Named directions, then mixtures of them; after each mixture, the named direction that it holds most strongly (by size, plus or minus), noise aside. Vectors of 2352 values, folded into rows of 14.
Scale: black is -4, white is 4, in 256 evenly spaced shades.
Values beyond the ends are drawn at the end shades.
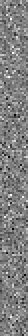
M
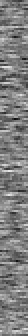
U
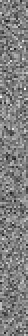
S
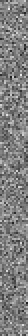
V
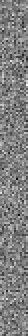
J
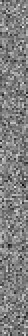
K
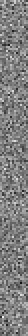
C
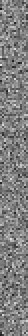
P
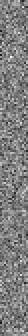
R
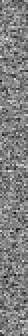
P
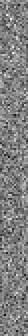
M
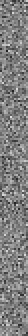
C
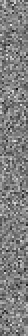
C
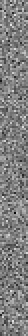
C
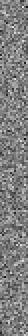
R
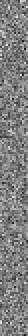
R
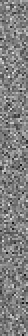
M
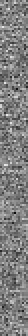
V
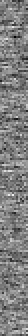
U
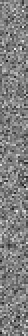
K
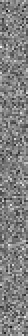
K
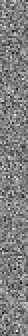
C
